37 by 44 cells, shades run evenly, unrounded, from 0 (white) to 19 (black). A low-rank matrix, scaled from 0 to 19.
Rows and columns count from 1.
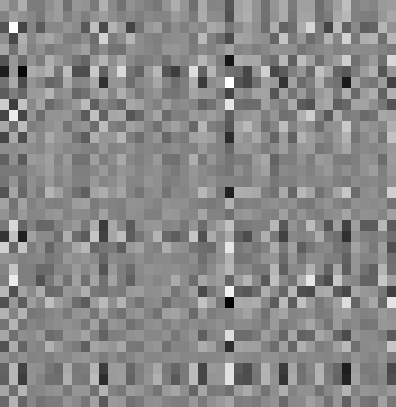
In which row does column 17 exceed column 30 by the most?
7
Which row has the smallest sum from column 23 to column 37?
26
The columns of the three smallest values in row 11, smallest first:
2, 35, 11
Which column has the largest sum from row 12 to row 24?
3
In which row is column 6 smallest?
28
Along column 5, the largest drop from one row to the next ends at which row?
27
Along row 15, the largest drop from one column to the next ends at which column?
4
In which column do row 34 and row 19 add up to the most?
39
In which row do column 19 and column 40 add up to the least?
23
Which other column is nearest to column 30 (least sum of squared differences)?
36
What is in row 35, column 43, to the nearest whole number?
9
